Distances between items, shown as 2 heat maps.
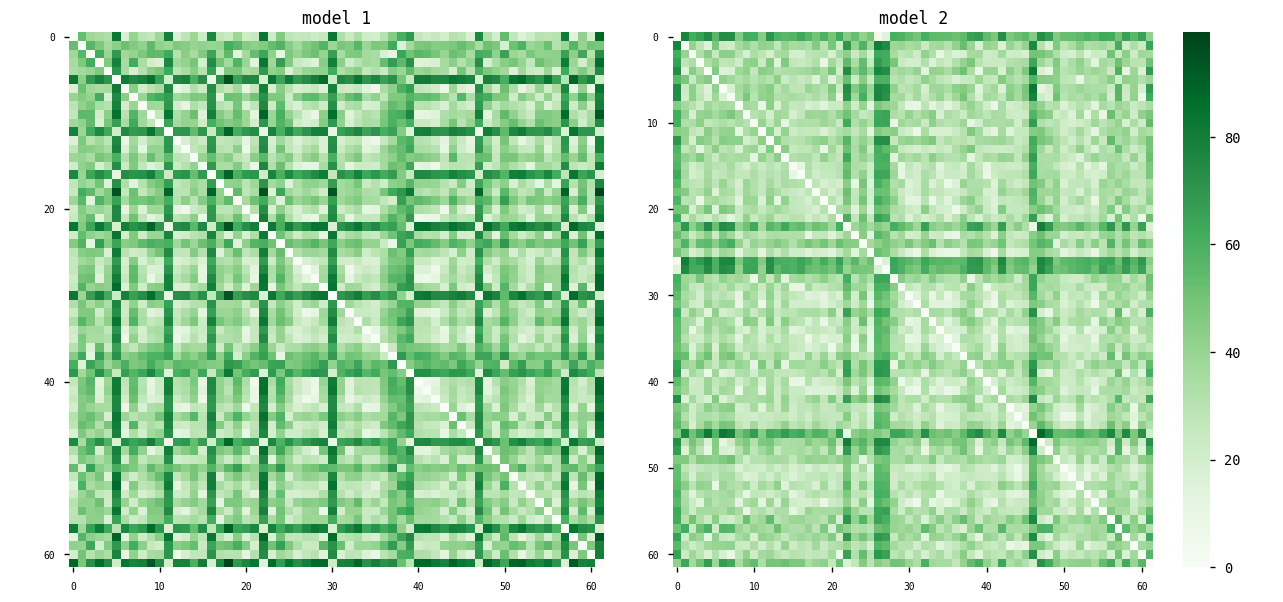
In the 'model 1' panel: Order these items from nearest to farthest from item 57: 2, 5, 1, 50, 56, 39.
39, 5, 1, 50, 56, 2
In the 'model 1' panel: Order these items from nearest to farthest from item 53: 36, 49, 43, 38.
43, 49, 36, 38
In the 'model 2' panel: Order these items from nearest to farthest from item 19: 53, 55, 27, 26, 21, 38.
21, 53, 55, 38, 27, 26
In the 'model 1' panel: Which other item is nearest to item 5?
16
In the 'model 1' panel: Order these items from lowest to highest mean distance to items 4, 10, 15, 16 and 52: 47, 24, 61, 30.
24, 47, 30, 61
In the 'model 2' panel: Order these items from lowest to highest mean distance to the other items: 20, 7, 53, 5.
53, 20, 5, 7
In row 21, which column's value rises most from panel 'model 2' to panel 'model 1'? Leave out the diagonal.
30
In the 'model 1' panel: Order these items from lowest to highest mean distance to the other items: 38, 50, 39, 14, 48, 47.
14, 48, 50, 38, 39, 47
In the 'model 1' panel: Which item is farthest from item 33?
61
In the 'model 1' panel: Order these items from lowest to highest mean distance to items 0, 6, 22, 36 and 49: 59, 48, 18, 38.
18, 48, 59, 38
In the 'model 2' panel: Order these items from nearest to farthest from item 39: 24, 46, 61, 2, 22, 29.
29, 2, 24, 61, 22, 46
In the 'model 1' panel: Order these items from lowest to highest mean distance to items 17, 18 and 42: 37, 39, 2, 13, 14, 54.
13, 54, 14, 2, 37, 39
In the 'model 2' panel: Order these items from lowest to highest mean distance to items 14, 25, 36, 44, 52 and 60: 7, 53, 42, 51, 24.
51, 53, 7, 42, 24
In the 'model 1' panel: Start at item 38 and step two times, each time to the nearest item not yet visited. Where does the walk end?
50
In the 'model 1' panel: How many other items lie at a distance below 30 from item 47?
8
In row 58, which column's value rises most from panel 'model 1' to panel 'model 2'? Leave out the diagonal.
46
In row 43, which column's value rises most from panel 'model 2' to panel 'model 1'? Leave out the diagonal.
11
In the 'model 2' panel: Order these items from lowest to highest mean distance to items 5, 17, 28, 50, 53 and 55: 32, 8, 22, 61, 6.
8, 32, 6, 61, 22
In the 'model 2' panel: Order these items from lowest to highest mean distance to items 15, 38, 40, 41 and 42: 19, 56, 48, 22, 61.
19, 48, 56, 61, 22
